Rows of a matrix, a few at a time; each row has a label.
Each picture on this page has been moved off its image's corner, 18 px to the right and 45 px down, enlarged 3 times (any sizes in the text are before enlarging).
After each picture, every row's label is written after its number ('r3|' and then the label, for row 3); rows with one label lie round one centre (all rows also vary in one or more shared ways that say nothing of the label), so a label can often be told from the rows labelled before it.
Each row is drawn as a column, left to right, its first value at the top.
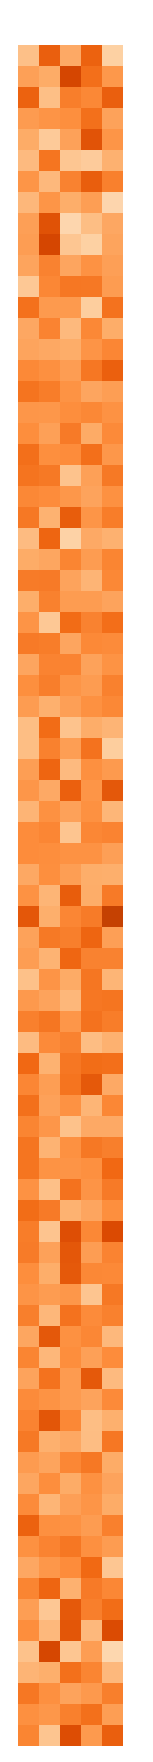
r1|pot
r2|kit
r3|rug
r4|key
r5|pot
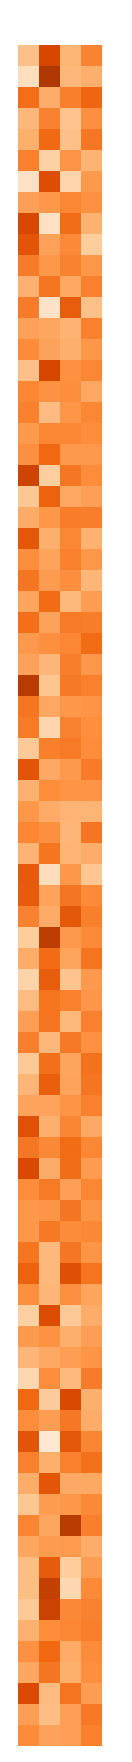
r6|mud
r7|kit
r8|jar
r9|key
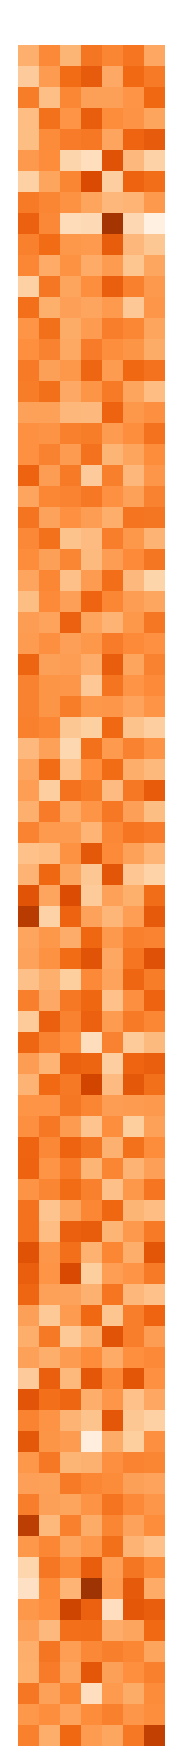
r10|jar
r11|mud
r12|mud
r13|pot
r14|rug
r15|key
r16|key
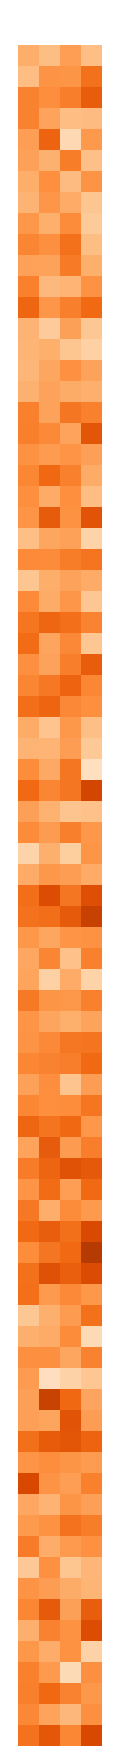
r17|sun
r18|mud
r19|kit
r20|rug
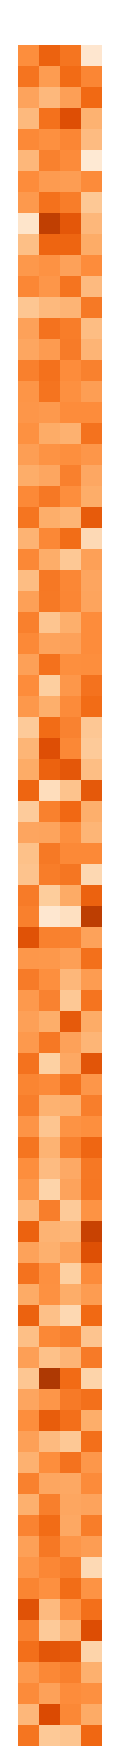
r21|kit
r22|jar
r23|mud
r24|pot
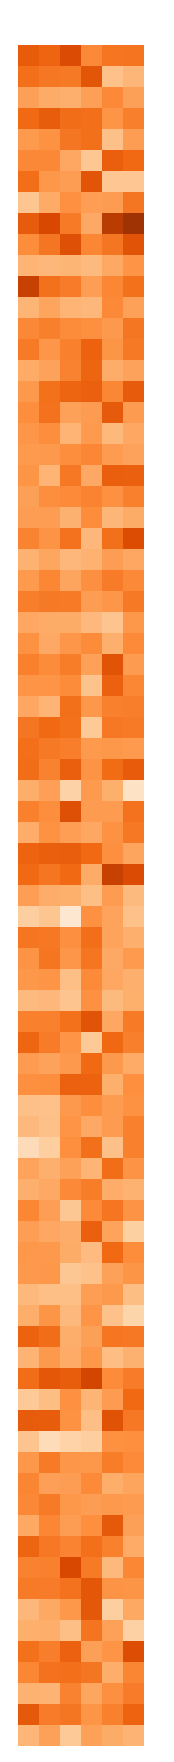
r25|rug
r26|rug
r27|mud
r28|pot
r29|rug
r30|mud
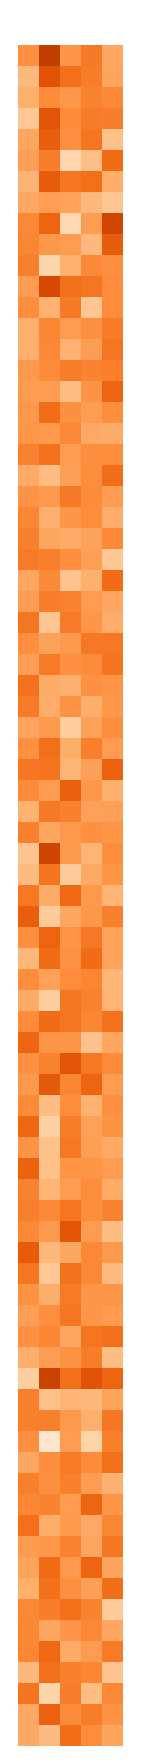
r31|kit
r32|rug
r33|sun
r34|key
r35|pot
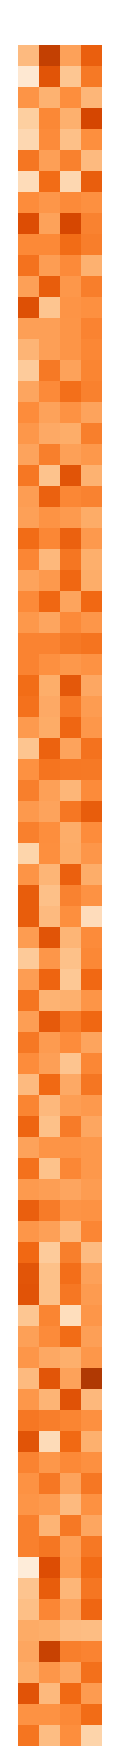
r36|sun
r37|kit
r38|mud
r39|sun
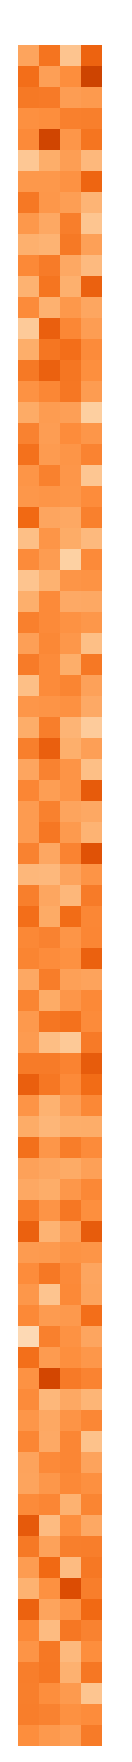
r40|jar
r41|key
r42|pot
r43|rug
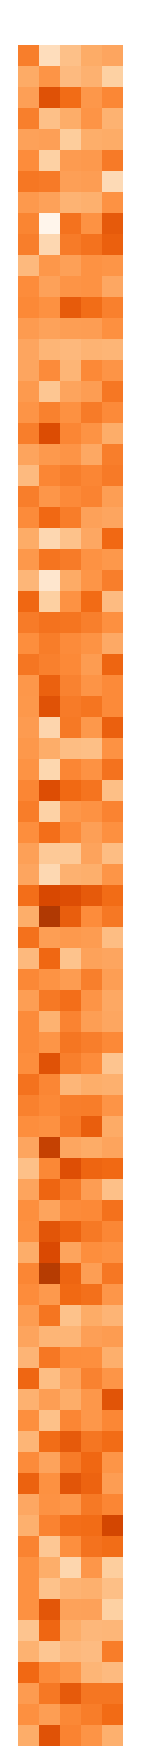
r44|sun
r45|key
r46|sun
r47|sun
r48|jar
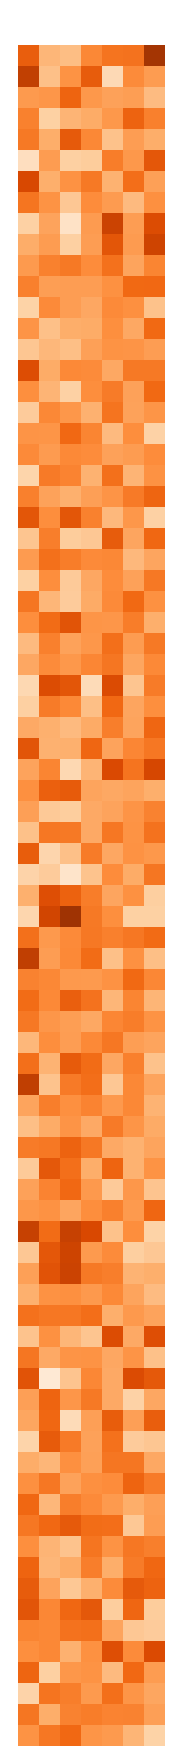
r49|jar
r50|kit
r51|key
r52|jar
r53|kit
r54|sun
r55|kit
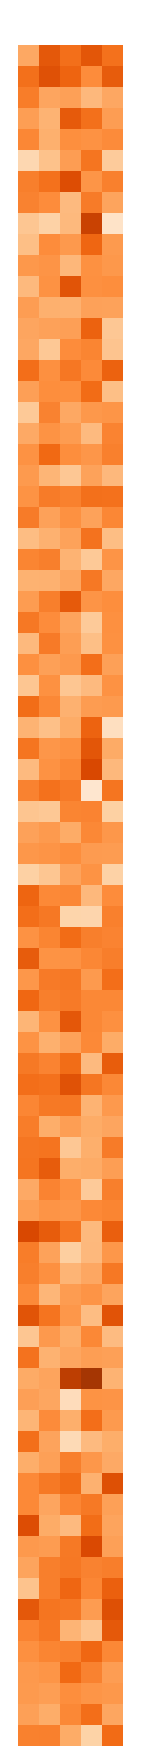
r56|jar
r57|kit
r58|sun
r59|jar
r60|kit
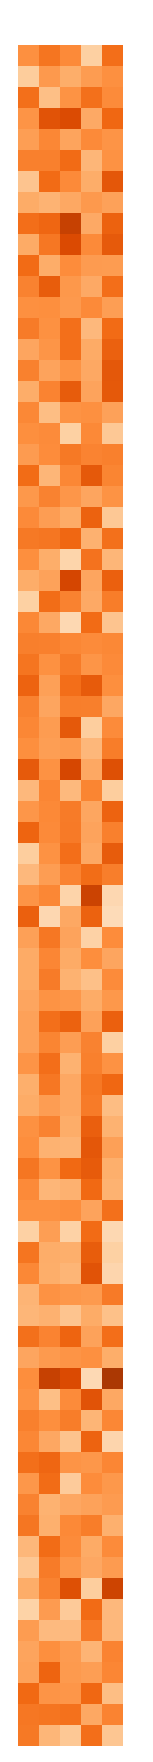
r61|key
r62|sun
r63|pot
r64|mud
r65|pot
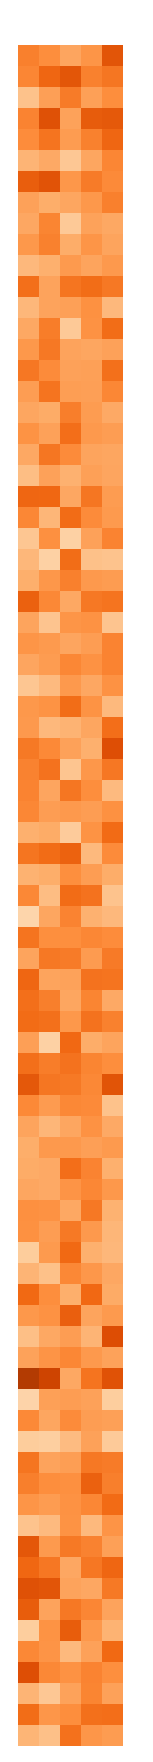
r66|sun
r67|pot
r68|rug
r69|sun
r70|key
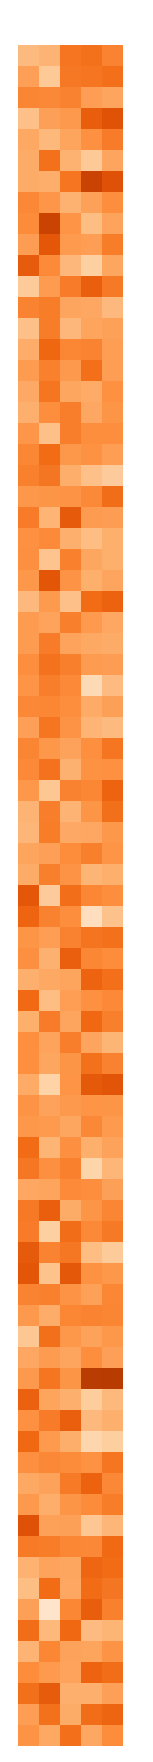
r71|jar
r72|pot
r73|rug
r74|sun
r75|sun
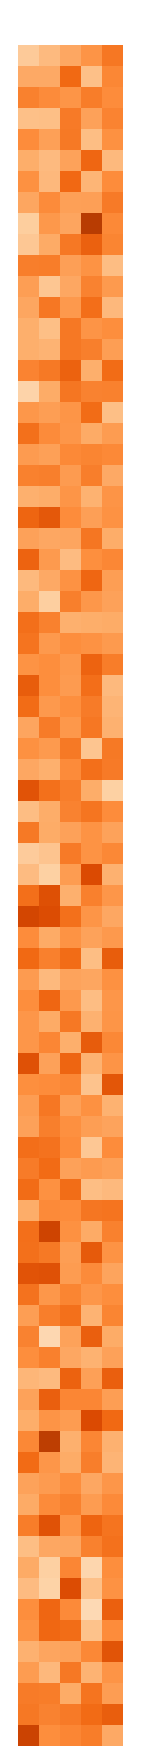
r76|key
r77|jar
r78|pot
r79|rug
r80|jar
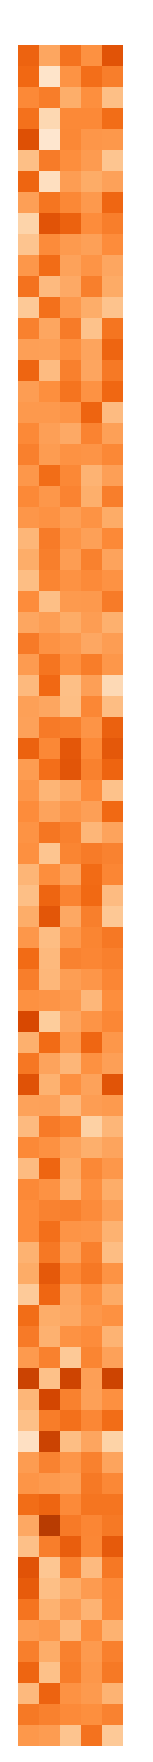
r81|key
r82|jar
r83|jar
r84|rug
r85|jar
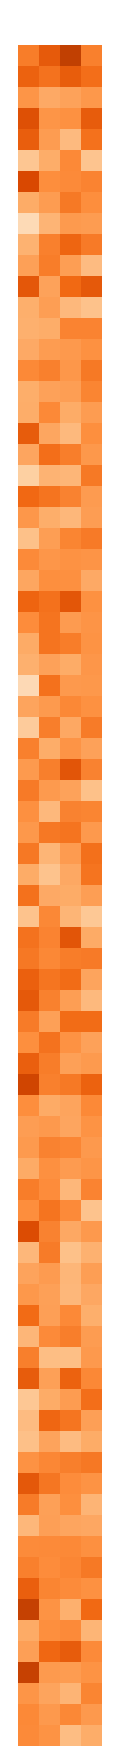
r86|sun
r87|kit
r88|kit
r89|mud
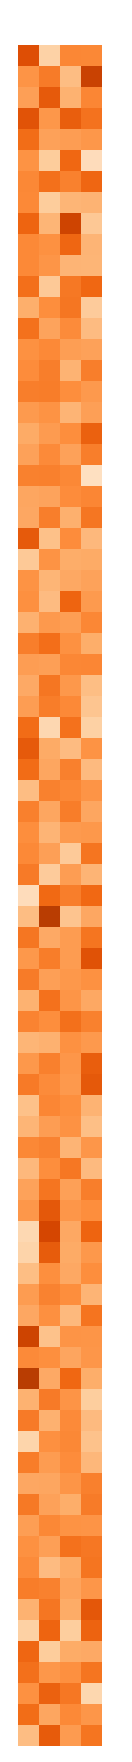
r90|key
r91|pot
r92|sun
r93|rug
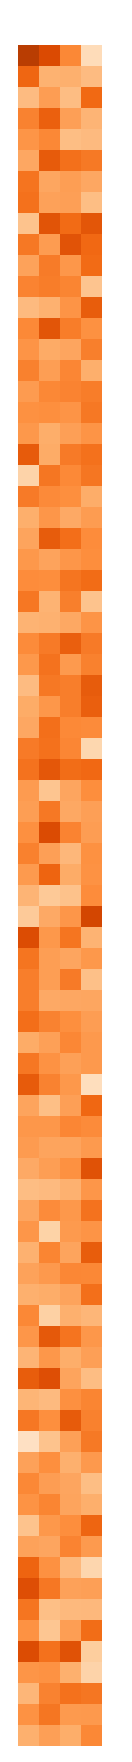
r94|kit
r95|key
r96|kit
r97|pot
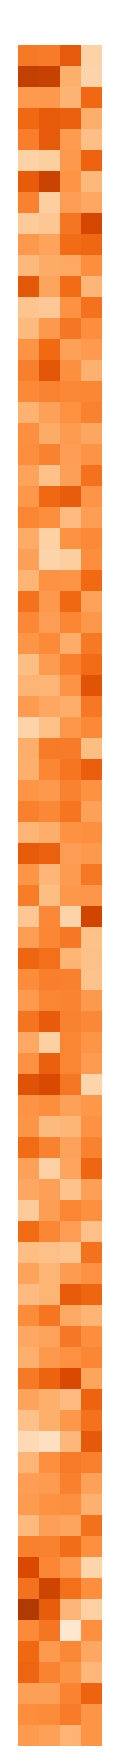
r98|mud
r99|pot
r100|sun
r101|pot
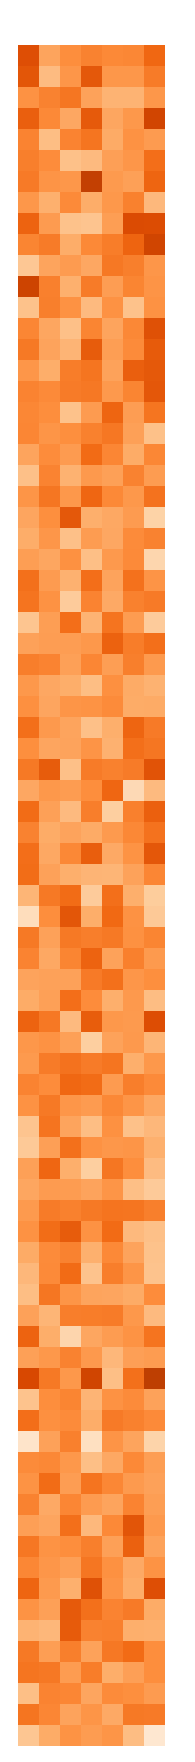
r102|rug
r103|sun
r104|jar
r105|pot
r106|kit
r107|jar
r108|pot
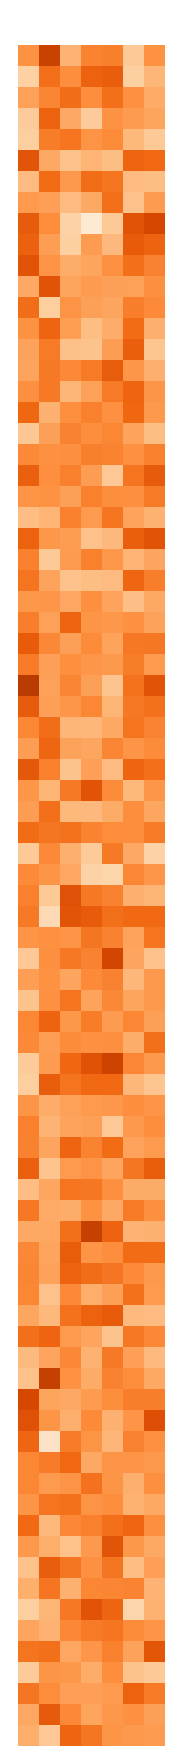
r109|kit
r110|key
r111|key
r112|kit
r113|jar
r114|pot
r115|kit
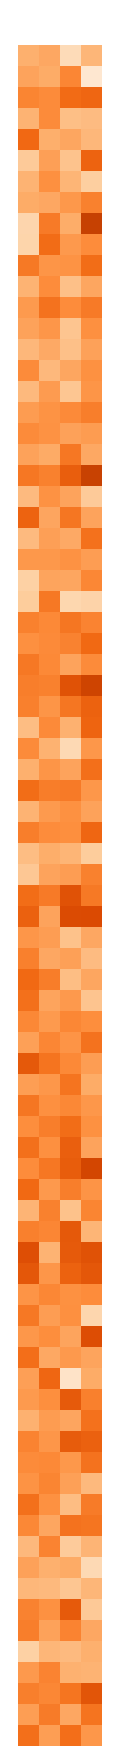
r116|key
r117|sun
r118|mud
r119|key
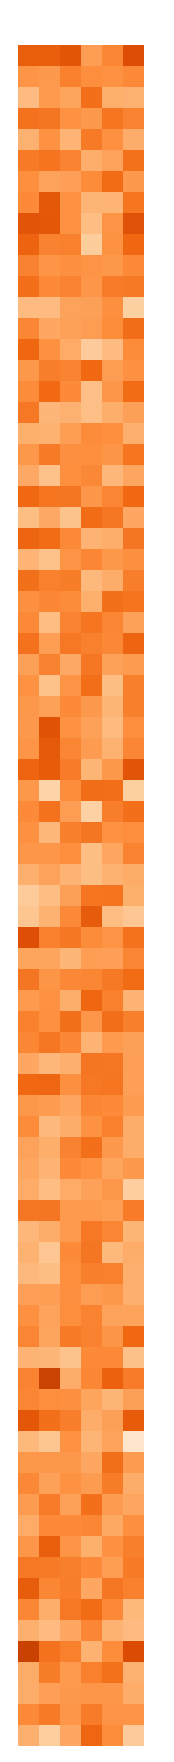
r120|kit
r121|jar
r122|kit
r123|key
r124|sun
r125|kit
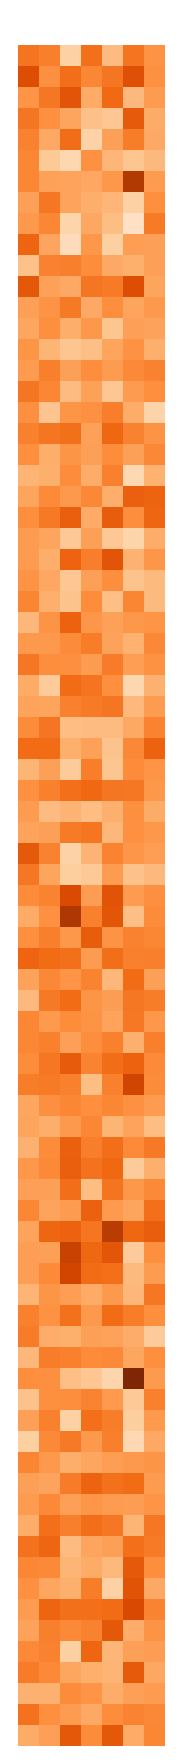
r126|rug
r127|jar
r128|key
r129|kit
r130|rug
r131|sun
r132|jar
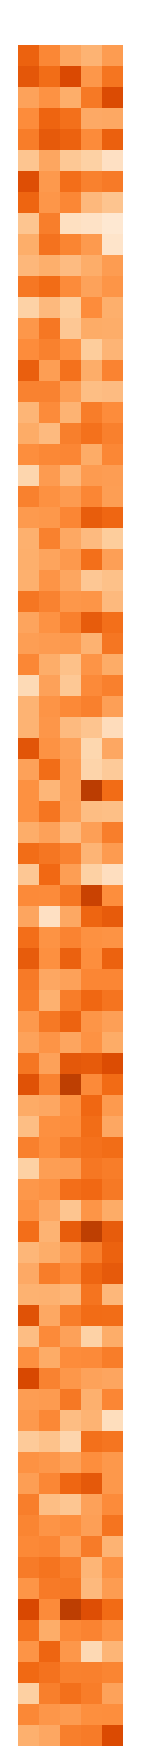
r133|jar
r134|mud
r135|mud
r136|sun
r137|key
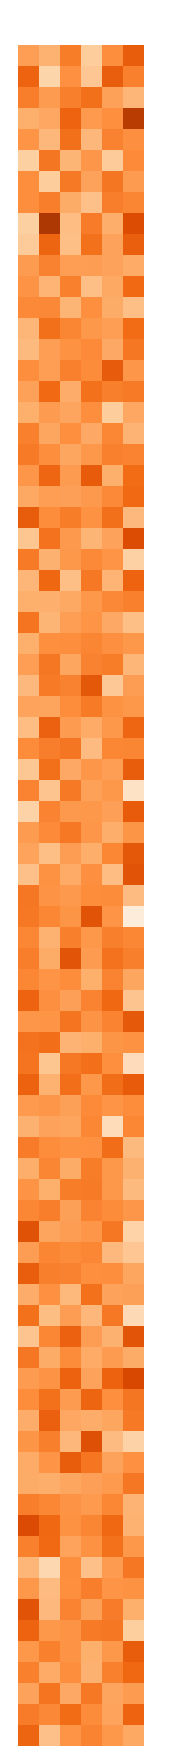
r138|jar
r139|jar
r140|key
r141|pot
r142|jar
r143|mud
